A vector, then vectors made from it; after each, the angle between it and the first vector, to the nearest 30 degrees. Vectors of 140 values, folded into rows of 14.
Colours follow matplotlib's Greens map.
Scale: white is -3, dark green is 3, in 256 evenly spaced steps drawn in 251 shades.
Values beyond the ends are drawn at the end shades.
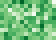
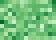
120 degrees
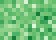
90 degrees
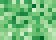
90 degrees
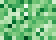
60 degrees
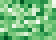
30 degrees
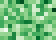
60 degrees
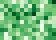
150 degrees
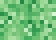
90 degrees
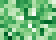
60 degrees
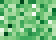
60 degrees
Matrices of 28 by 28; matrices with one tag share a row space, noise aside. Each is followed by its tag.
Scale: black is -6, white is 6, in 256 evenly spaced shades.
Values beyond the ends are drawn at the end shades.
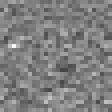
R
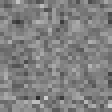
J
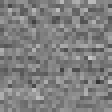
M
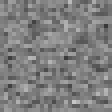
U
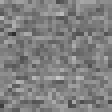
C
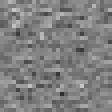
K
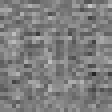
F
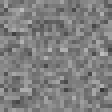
R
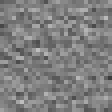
F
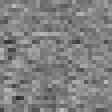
C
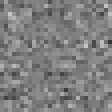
R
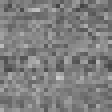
M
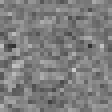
C
